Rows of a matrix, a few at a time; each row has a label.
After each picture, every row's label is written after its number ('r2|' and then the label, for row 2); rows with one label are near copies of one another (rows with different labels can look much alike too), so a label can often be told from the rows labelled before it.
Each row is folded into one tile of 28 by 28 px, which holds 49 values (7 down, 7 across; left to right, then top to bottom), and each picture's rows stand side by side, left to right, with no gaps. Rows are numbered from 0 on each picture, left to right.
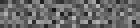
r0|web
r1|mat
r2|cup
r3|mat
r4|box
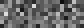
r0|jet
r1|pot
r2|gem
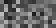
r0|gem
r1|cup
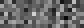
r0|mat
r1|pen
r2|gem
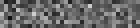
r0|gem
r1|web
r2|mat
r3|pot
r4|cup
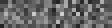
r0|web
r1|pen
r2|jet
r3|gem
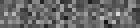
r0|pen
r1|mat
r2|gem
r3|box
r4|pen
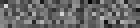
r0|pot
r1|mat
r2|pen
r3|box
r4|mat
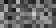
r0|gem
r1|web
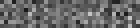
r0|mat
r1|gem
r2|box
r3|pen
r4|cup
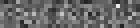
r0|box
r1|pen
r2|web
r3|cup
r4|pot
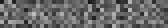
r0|mat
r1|web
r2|web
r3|gem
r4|gem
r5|mat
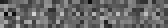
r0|cup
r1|pen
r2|jet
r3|box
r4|pen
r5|web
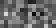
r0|pen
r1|cup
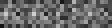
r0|web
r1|web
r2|gem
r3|jet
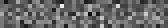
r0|box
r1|mat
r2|pot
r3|cup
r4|pot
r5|web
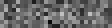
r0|gem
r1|box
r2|web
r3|pen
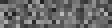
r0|cup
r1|mat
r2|pen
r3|jet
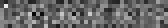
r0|pot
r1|cup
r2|web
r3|pen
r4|web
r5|box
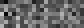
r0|cup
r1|gem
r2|web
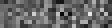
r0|box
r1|pen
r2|cup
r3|jet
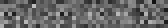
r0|cup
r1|pot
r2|cup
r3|web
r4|pen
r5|mat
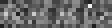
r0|web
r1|pen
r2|pen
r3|pot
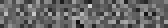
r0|jet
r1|jet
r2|box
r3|pot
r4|mat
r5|cup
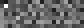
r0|pot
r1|mat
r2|mat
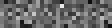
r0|box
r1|jet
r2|pot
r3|box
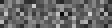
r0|jet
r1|pot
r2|cup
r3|jet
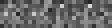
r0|web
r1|pen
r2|pot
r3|pot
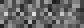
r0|jet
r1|jet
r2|pen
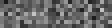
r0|box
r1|pen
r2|mat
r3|gem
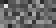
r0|pot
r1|mat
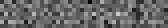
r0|mat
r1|jet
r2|mat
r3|box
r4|pen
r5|mat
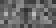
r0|pen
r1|web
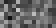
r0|gem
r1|pen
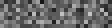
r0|gem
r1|mat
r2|pen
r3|jet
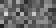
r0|jet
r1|pen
